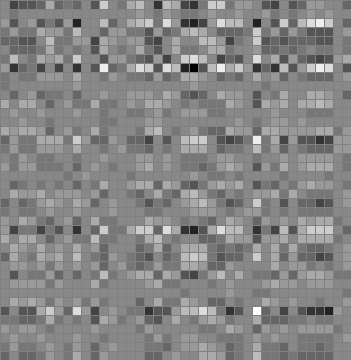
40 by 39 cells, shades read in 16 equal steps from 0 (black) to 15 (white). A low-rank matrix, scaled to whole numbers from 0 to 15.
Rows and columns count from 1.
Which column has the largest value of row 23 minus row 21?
29
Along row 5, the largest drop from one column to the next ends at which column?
30
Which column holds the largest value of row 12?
36
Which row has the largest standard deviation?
8
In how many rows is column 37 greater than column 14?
16
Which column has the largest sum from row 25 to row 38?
23
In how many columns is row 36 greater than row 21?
11
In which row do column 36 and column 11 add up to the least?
35
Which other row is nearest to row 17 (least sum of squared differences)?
9
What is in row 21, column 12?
10
